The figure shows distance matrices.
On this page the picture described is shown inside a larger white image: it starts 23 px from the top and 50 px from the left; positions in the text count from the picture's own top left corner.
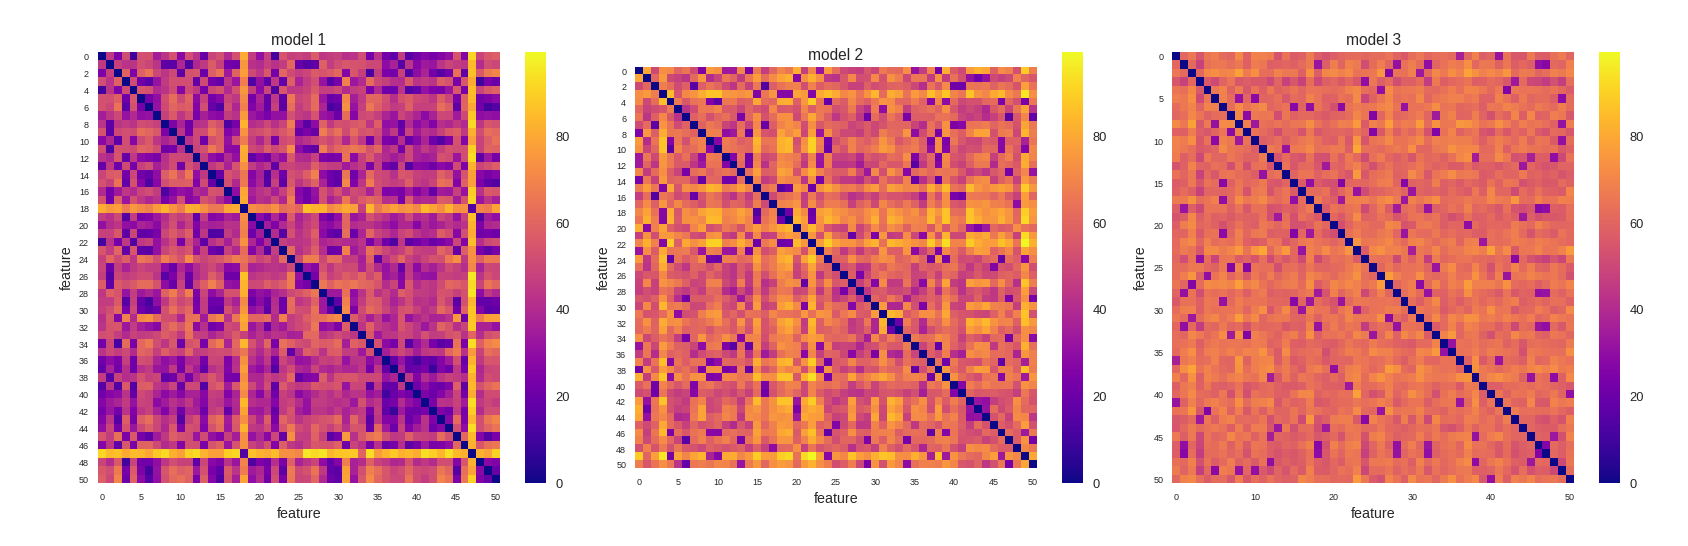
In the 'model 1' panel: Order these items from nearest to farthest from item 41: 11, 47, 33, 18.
11, 33, 18, 47
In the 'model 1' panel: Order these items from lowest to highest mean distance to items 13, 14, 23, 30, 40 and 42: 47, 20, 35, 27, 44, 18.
20, 44, 35, 27, 18, 47
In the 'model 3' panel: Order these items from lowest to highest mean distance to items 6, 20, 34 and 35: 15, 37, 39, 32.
15, 37, 39, 32
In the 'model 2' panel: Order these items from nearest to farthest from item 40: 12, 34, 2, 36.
2, 36, 12, 34
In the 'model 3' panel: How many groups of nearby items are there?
16
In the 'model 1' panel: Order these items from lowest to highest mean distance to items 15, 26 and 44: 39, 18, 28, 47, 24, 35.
39, 28, 35, 24, 18, 47
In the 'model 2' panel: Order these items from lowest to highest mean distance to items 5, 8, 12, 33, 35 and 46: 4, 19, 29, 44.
29, 4, 44, 19
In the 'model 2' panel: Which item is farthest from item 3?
49
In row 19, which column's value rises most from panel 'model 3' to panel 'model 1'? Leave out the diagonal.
47
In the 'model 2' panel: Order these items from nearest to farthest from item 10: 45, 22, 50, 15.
45, 50, 15, 22
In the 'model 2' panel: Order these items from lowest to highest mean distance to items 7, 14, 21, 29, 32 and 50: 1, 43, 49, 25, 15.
25, 1, 43, 15, 49
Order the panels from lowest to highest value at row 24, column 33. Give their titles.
model 1, model 2, model 3
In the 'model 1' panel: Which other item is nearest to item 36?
40
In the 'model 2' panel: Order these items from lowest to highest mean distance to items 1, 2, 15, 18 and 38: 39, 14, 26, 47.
14, 26, 47, 39
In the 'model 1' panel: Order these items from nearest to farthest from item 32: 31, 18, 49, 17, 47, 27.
49, 17, 31, 27, 18, 47
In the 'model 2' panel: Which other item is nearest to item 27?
21
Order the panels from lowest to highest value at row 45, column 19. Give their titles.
model 1, model 3, model 2
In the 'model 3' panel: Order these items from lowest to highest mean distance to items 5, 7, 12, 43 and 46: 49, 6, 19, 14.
49, 19, 14, 6
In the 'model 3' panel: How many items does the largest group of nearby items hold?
6
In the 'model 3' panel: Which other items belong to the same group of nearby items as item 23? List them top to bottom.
16, 30
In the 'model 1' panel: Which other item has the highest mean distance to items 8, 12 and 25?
47
